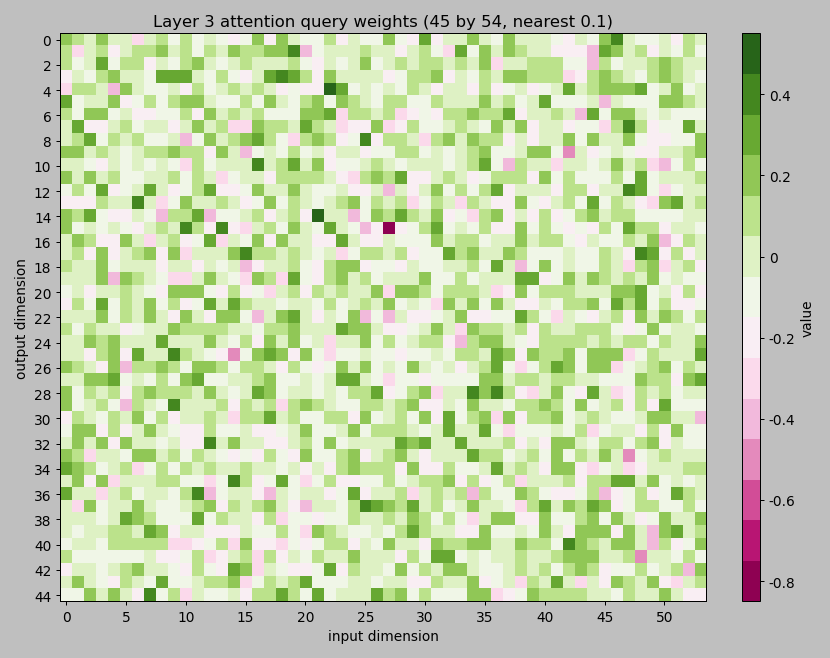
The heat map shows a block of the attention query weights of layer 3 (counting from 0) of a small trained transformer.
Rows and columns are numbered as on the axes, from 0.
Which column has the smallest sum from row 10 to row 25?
27
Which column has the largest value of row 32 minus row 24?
33
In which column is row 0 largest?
46
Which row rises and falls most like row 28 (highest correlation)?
26
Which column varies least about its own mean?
52
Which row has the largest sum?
3
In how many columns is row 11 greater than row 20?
20
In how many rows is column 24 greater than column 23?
20
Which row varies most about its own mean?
15
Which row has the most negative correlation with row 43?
39
